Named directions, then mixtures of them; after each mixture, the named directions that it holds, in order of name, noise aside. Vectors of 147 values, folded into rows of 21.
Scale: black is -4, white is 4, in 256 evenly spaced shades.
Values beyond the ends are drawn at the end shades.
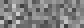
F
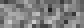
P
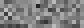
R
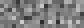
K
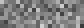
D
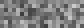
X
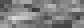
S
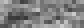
P, S.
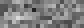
D, S.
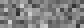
F, X.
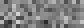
F, R.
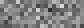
D, R.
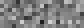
K.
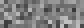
D, F, K.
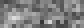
K, P, S.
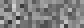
F.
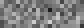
D, P.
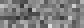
D, S, X.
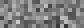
F, X.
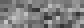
S, X.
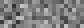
F.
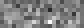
D, K, P.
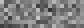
D, R.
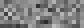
R.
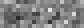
D, P, S.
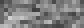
P, R, S.
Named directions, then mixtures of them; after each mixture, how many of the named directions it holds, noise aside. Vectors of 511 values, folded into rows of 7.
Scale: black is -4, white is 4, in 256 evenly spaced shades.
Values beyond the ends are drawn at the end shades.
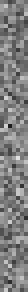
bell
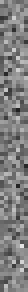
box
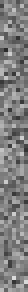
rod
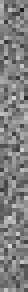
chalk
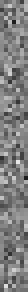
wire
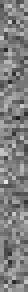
two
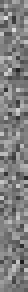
two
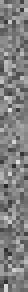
four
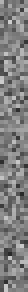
three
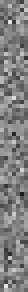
four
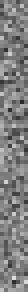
one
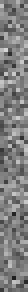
one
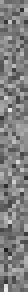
four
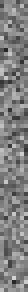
one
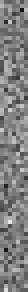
three
